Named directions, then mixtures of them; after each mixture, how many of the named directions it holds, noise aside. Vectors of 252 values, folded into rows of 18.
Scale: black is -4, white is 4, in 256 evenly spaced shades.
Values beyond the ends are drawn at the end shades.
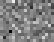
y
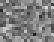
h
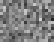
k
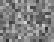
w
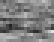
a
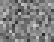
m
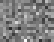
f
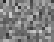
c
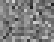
three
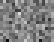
three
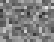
one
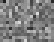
two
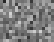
one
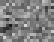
two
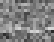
four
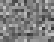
four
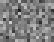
one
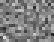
four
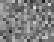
three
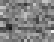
four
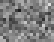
four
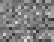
one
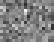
two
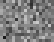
three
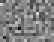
four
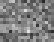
three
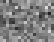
four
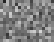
one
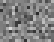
two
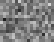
three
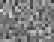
one
